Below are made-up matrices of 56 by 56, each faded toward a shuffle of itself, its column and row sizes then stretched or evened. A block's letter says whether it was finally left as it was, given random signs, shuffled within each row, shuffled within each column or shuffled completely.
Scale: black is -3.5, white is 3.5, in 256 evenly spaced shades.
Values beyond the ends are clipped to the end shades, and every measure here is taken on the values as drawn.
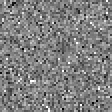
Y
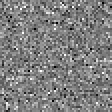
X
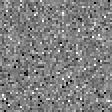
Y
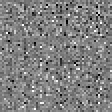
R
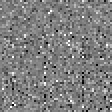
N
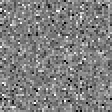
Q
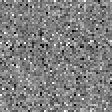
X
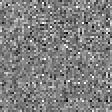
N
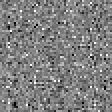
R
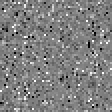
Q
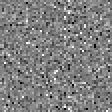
Q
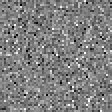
Y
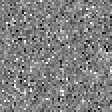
Q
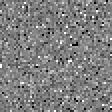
Y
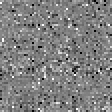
R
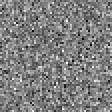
Y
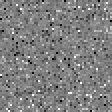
Y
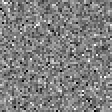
Y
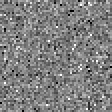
Q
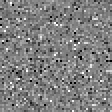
X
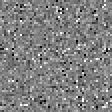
N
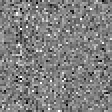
Q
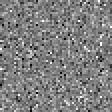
Q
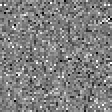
Y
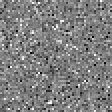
Y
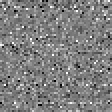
X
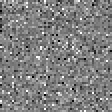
N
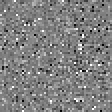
N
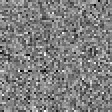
N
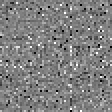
N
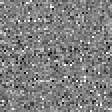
X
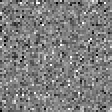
N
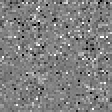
R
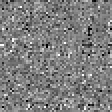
N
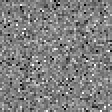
Y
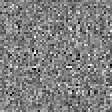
R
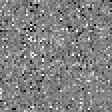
N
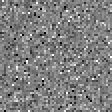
Y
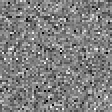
X
